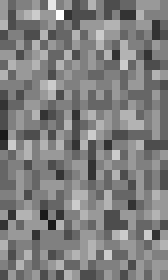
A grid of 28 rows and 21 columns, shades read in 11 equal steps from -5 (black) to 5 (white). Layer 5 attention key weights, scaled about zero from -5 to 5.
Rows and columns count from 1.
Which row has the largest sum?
25
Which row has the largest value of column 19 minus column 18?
24
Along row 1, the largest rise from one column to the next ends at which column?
7
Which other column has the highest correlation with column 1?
21
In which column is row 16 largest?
15
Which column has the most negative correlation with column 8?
9
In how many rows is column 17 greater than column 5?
13
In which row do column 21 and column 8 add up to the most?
2
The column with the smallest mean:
1
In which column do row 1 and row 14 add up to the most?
12
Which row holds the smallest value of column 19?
6
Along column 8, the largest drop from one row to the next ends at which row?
3
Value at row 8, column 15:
0
